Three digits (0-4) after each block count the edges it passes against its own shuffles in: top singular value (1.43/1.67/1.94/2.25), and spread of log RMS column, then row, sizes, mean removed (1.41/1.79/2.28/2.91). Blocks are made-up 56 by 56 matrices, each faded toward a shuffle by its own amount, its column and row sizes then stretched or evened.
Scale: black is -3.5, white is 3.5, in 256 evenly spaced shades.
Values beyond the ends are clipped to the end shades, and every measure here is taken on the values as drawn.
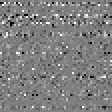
2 0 4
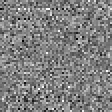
2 0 1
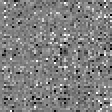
2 2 1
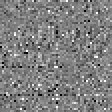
2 1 2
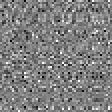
4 1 3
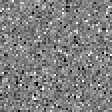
0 0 0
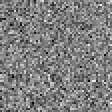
2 0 0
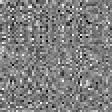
3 3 0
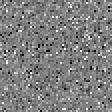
0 1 1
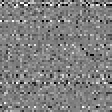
4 0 4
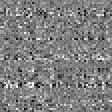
2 1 4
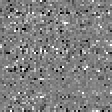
1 1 3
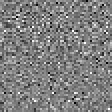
4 0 2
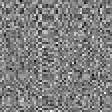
4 2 0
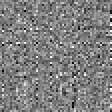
2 3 1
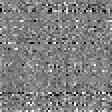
3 1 4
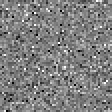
0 0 0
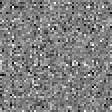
2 1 2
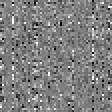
1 4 0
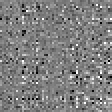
3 3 3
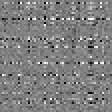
4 2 4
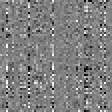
4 4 2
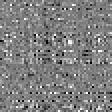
3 0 4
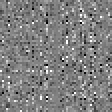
1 4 1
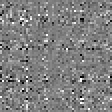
2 3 3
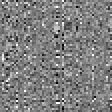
3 4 0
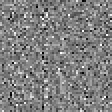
2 2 1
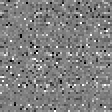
2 0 2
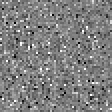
0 0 0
